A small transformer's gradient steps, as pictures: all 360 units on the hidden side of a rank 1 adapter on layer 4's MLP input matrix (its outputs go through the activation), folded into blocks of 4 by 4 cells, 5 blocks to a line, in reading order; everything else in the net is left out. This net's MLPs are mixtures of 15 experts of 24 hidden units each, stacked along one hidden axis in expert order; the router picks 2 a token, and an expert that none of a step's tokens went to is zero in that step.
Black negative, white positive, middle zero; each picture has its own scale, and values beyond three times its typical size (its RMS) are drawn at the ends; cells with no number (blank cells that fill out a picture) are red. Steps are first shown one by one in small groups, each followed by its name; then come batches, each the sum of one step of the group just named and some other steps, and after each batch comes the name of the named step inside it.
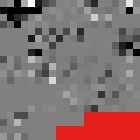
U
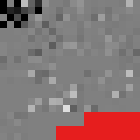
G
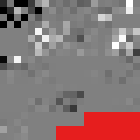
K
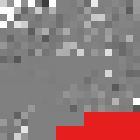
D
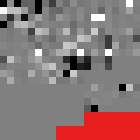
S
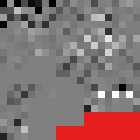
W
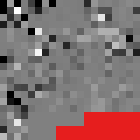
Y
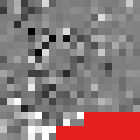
K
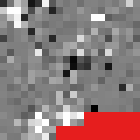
S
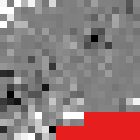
D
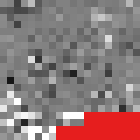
U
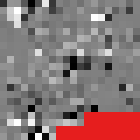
S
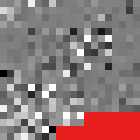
D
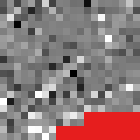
Y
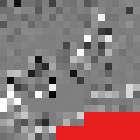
W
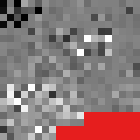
G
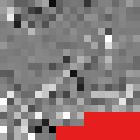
W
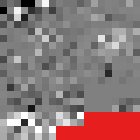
K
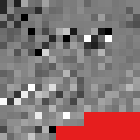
G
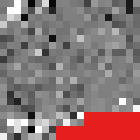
Y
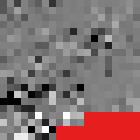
Y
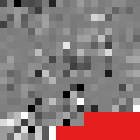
S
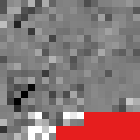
Y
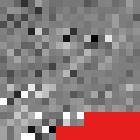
K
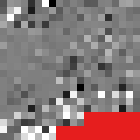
W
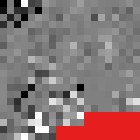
G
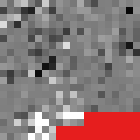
U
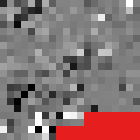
S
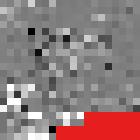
D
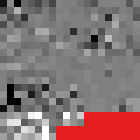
Y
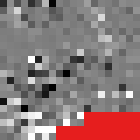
W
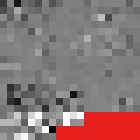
Y
